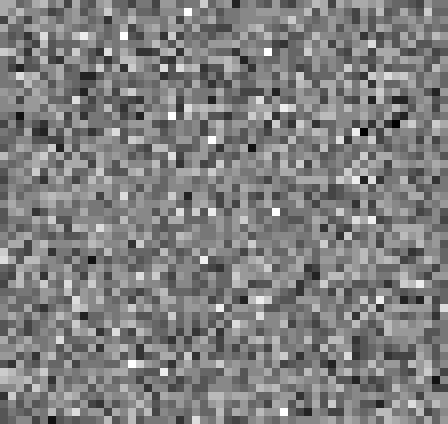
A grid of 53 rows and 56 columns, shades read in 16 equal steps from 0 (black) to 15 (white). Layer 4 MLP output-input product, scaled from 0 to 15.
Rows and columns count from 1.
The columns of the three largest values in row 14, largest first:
36, 24, 37
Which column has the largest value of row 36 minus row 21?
12
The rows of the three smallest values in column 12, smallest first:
33, 10, 17
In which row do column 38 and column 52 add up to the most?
16
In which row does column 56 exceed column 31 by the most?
8
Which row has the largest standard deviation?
7
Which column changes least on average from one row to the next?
29
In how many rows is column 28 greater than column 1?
25
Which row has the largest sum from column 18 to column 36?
14
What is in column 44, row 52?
9
